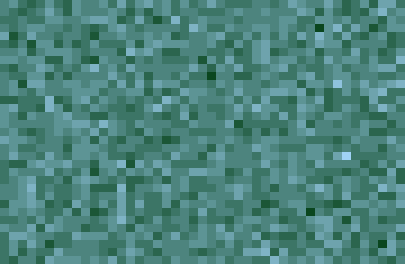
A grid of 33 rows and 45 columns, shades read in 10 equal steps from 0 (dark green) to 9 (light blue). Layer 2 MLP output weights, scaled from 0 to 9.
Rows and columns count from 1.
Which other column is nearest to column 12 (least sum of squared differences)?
9
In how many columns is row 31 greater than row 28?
18
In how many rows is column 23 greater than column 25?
13
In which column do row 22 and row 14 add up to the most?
6
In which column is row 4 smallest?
36
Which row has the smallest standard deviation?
19
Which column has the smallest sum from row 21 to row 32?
11
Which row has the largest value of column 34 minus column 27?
16
